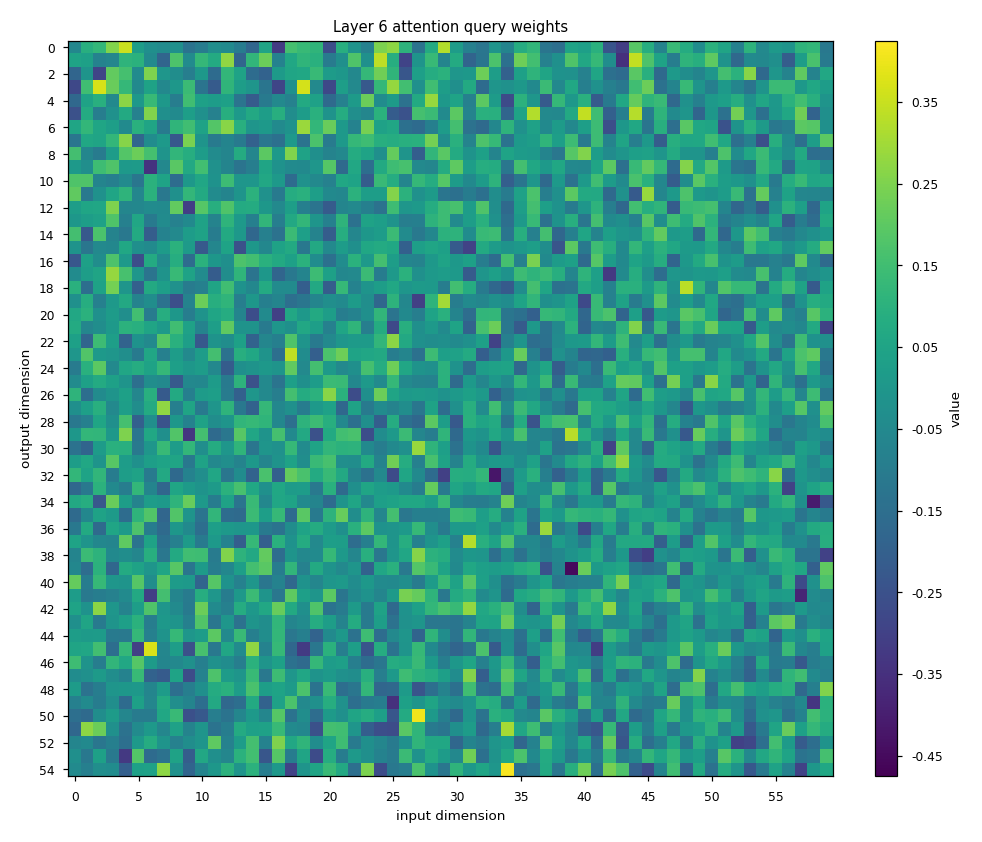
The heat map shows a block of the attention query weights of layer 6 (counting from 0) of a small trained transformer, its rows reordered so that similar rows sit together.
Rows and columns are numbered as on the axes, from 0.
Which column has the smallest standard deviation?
22
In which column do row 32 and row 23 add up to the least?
33
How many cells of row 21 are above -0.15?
54
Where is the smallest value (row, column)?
39, 39
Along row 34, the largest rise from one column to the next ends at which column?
3
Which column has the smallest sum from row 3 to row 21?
34
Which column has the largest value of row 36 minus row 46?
23
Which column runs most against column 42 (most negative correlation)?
4
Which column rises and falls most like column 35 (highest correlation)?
45
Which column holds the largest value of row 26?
20
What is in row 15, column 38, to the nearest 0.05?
-0.25
